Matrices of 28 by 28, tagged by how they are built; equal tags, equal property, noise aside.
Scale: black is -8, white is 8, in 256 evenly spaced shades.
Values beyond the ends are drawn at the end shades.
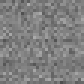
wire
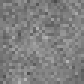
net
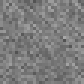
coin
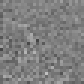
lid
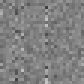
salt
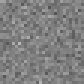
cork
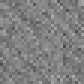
coin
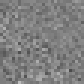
lid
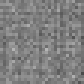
wire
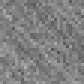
coin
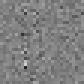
salt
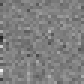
salt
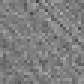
coin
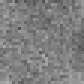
net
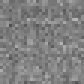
wire
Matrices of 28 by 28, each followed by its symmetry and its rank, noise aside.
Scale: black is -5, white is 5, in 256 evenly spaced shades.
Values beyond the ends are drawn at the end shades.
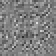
antisymmetric, rank six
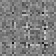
symmetric, rank three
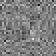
no symmetry, rank four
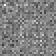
symmetric, rank six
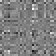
no symmetry, rank three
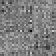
symmetric, rank six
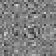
no symmetry, rank three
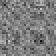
symmetric, rank three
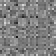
symmetric, rank three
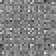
symmetric, rank three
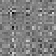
no symmetry, rank three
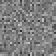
no symmetry, rank six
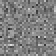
no symmetry, rank six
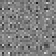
no symmetry, rank four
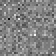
symmetric, rank six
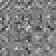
symmetric, rank four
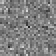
no symmetry, rank six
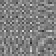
symmetric, rank three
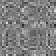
no symmetry, rank three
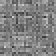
no symmetry, rank three
